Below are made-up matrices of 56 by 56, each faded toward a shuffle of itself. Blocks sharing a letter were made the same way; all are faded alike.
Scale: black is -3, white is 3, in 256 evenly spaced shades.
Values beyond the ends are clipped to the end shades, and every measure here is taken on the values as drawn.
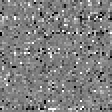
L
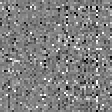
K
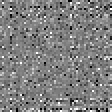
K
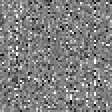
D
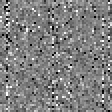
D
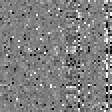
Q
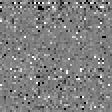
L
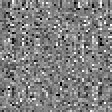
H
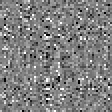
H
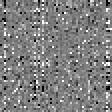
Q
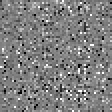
L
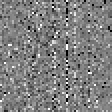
D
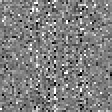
D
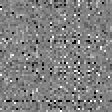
K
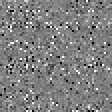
L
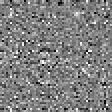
H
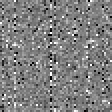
D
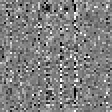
Q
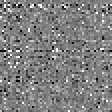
K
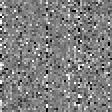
D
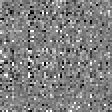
K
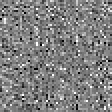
H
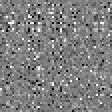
K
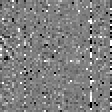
Q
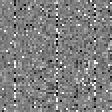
Q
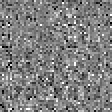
H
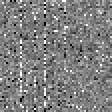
D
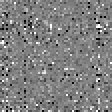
L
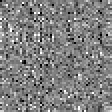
H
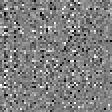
K
